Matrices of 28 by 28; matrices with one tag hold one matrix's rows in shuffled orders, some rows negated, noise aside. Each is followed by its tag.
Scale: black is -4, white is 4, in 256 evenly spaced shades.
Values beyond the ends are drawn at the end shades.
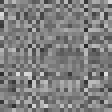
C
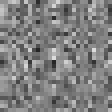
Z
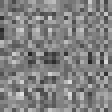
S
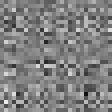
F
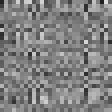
C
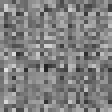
F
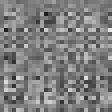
F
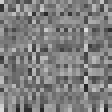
C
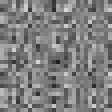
Z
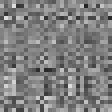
F
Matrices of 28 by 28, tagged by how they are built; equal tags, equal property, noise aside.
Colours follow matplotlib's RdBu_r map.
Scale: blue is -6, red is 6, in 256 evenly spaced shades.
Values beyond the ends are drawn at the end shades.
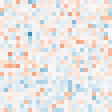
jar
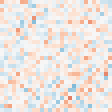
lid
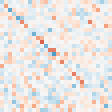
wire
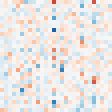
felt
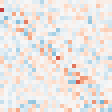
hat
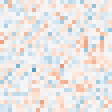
lid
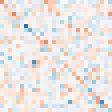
wire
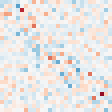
hat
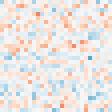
jar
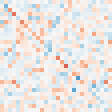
wire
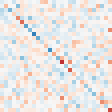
wire
